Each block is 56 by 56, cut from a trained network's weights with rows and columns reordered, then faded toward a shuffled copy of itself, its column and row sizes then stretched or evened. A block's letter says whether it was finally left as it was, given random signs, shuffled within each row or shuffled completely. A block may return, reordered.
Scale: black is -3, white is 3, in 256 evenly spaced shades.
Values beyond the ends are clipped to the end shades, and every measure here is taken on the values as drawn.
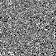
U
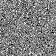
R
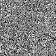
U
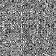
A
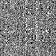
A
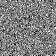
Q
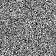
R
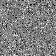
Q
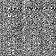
A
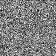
Q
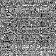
A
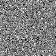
U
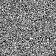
Q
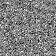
R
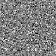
A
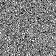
R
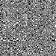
A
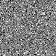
Q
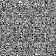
A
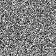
Q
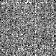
A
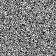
R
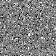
U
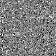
U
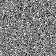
R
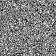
Q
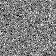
R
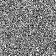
Q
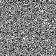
Q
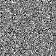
U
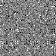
A
